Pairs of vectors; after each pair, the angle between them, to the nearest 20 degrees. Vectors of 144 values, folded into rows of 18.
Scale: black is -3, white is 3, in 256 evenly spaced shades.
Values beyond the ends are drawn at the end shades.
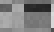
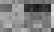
20 degrees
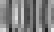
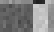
100 degrees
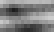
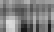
60 degrees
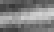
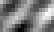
60 degrees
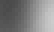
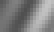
40 degrees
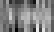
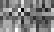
120 degrees
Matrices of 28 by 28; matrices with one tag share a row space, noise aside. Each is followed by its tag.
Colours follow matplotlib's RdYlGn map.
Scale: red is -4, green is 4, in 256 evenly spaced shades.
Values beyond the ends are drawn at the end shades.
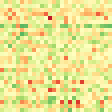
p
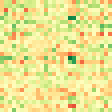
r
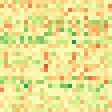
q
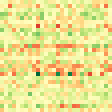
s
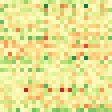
q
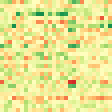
r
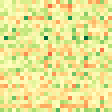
q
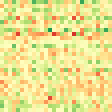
p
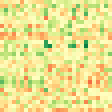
q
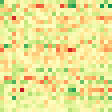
r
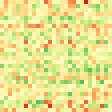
q
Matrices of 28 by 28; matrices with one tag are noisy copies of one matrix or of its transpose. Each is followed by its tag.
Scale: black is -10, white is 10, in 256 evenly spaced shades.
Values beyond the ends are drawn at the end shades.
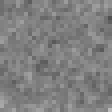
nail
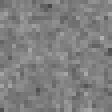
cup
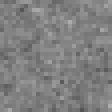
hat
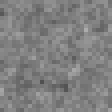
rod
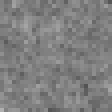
cup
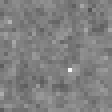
rod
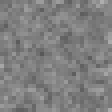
nail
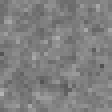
rod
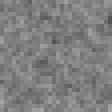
nail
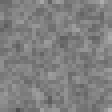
nail
